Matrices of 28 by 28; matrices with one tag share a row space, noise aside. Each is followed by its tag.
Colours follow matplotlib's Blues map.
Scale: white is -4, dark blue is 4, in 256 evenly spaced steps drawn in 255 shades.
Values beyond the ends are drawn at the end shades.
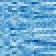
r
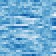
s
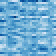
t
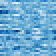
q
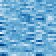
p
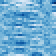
s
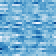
q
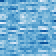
t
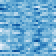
q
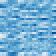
t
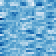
p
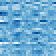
q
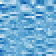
p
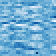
s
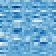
q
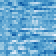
r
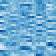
p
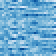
r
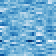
p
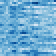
r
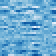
s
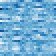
q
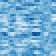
s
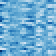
p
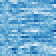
r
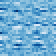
q
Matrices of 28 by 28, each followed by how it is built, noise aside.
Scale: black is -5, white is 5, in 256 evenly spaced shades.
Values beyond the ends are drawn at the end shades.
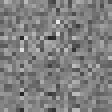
low rank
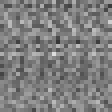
repeating columns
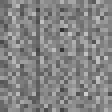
repeating rows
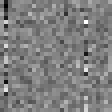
uneven columns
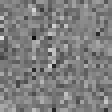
uneven columns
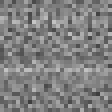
repeating columns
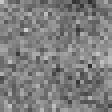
smooth
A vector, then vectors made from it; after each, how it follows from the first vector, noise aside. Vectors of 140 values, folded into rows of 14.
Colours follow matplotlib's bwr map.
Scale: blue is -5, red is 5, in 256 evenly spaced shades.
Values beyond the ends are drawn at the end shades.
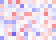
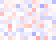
reversed, shrunk.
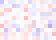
wrapped around, shrunk.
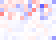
reversed, partly zeroed.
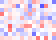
reversed.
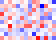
reversed, scaled up.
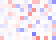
reversed, partly zeroed.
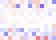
reversed, partly zeroed.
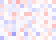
shrunk.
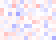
wrapped around, negated, shrunk.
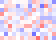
reversed.
